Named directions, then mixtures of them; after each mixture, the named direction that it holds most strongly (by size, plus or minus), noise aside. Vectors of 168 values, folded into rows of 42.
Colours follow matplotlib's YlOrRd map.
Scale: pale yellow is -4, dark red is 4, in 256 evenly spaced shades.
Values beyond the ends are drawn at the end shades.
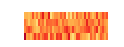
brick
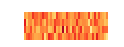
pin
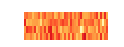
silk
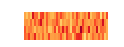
silk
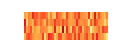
pin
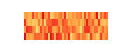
brick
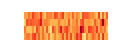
silk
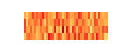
pin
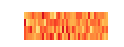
pin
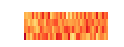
brick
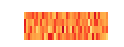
pin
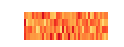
pin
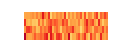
brick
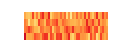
brick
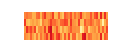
silk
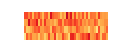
brick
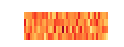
pin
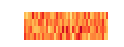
brick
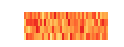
brick
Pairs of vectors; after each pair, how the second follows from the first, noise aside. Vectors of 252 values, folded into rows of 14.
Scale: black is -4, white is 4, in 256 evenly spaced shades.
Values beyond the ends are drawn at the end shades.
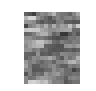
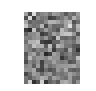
sign-scrambled.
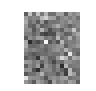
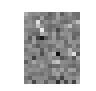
reversed, negated, partly zeroed.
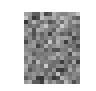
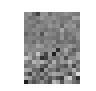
reversed, negated, partly zeroed.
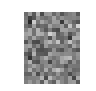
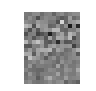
negated, partly zeroed.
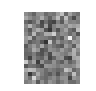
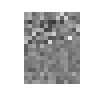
partly zeroed.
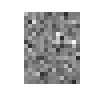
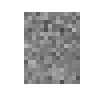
wrapped around, negated, shrunk.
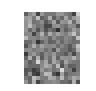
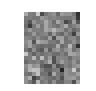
negated, partly zeroed.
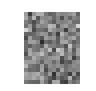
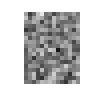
sign-scrambled.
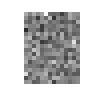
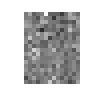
partly zeroed.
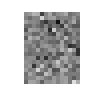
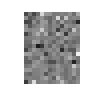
wrapped around, negated, partly zeroed.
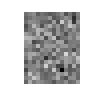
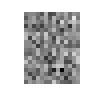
sign-scrambled.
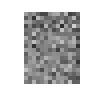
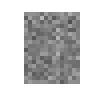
wrapped around, negated, shrunk.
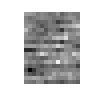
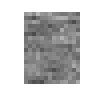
wrapped around, negated, shrunk.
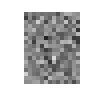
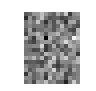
sign-scrambled.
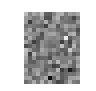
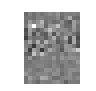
reversed, negated, partly zeroed.
